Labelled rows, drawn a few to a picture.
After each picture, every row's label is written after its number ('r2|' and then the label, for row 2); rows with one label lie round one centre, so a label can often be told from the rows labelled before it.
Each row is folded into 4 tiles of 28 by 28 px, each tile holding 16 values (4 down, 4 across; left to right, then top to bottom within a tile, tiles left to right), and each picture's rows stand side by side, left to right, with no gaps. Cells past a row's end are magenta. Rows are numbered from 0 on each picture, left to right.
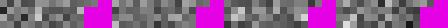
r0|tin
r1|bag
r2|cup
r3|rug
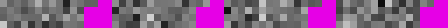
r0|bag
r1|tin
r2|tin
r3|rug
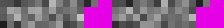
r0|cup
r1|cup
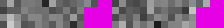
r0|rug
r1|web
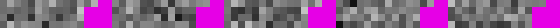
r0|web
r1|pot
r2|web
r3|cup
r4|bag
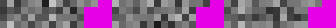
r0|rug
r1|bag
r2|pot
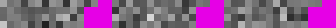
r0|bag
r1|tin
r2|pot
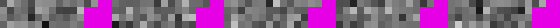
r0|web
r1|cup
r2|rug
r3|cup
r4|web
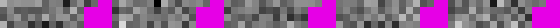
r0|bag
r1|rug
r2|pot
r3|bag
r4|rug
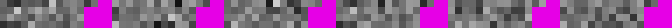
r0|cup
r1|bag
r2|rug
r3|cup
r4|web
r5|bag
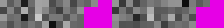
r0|tin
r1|tin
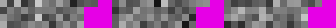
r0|tin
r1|rug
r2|cup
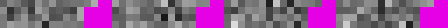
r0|web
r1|pot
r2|rug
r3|rug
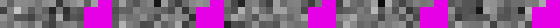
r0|pot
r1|rug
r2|cup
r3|rug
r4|web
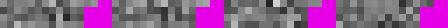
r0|pot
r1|pot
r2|rug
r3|bag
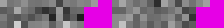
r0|pot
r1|rug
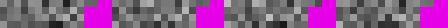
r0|bag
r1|bag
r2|bag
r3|bag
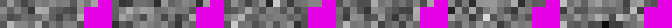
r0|web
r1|cup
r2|rug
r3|web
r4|tin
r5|bag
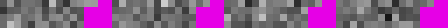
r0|rug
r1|rug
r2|tin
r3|pot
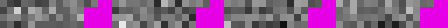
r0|cup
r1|rug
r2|bag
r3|bag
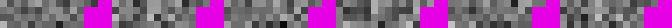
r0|bag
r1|tin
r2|bag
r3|web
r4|bag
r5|tin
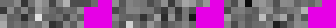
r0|tin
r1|pot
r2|tin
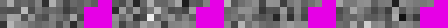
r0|rug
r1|tin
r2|pot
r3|pot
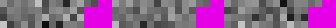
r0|bag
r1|bag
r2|pot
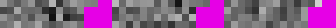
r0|pot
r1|bag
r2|web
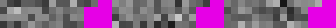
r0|cup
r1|bag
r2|pot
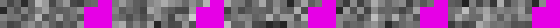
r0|tin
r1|web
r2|bag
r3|tin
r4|cup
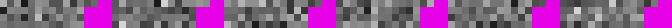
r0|tin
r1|rug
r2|bag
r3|web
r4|bag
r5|cup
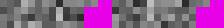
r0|pot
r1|tin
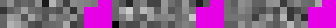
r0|rug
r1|cup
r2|pot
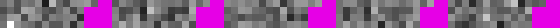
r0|rug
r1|web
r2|pot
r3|web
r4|tin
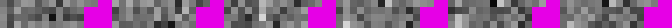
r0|pot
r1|bag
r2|tin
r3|rug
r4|rug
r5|rug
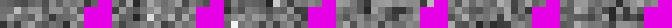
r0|cup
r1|tin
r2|rug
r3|web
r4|bag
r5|pot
